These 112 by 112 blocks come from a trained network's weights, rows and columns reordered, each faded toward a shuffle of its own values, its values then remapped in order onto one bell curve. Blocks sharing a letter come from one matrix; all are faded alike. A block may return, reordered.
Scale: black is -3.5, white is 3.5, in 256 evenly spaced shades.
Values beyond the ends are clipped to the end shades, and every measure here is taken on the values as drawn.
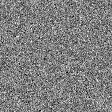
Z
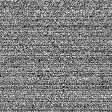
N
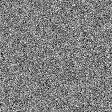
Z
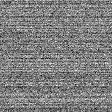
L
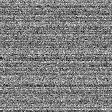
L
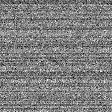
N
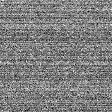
N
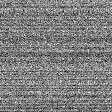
N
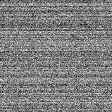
L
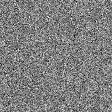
Z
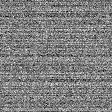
L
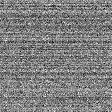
N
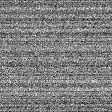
L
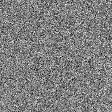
Z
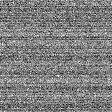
L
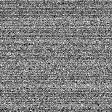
N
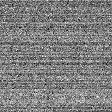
N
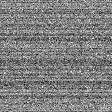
N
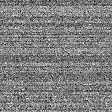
N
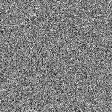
Z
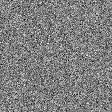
Z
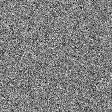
Z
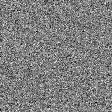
Z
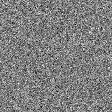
Z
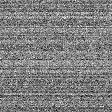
L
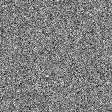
Z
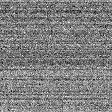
N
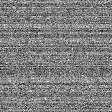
L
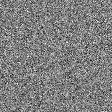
Z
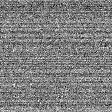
N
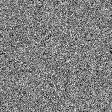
Z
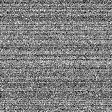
L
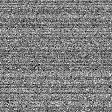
N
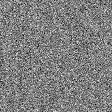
Z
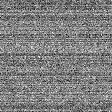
L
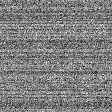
N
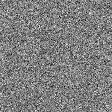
Z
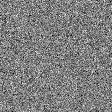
Z
